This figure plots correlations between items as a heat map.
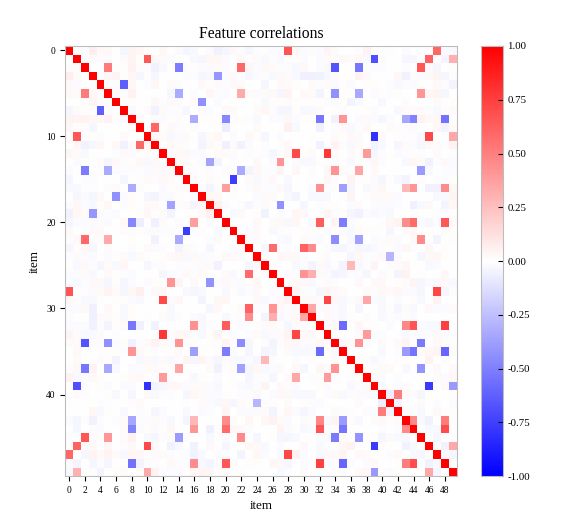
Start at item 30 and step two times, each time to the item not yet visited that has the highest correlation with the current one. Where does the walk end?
26
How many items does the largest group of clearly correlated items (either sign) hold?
8
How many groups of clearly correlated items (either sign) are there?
15
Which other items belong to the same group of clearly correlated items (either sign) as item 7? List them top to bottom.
4
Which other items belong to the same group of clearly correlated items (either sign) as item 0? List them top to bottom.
28, 47
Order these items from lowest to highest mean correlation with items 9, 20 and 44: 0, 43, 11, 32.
0, 11, 43, 32
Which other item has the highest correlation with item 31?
23
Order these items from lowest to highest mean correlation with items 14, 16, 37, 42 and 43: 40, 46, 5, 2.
2, 5, 46, 40
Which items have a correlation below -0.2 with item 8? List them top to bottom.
16, 20, 32, 43, 44, 48
